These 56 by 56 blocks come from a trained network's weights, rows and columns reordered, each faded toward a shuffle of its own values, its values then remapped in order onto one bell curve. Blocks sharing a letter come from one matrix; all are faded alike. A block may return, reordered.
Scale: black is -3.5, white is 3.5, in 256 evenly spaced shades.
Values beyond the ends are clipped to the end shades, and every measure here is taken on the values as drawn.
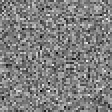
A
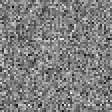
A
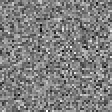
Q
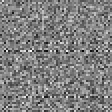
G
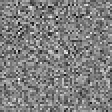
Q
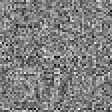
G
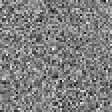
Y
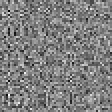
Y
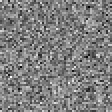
Y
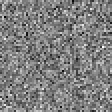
Y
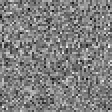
Q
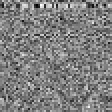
G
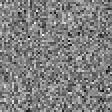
Y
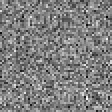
Y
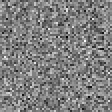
Y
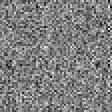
Q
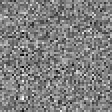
Q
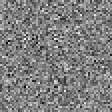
Q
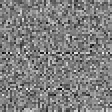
G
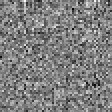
Q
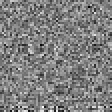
G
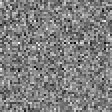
A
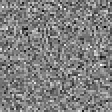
A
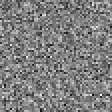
A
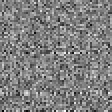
G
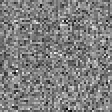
Q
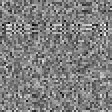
G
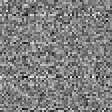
G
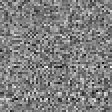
G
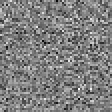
Q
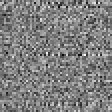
G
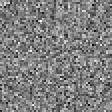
A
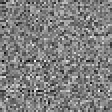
G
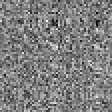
Q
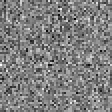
A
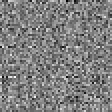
G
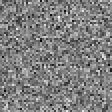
A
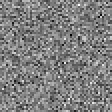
A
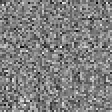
A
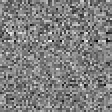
G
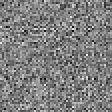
Q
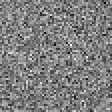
A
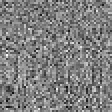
Q
